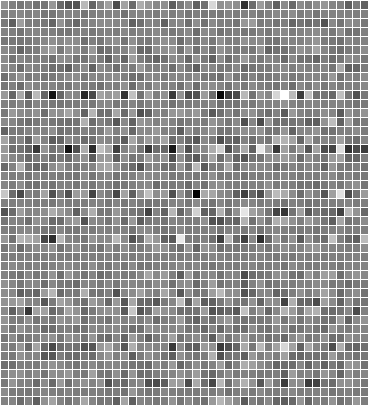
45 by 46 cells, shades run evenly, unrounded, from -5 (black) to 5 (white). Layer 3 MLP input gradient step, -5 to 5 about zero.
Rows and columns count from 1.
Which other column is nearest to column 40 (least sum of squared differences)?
20
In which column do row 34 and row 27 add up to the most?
23
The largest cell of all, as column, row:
36, 11
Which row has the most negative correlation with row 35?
45
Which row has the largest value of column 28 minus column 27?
43
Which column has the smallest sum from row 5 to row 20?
22
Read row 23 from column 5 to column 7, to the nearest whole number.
0 0 0
